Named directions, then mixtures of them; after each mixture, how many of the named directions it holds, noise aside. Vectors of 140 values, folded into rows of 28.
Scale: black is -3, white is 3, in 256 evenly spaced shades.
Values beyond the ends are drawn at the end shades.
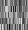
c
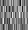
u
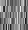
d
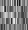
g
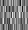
one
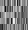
two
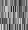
one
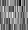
three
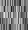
three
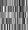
three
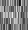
four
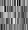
one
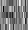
four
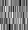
two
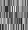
one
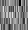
three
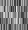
three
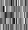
two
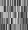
two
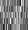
three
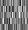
one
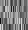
two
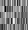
two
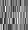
four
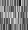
four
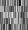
four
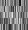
four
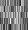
four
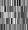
one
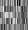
one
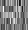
two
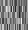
two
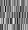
four
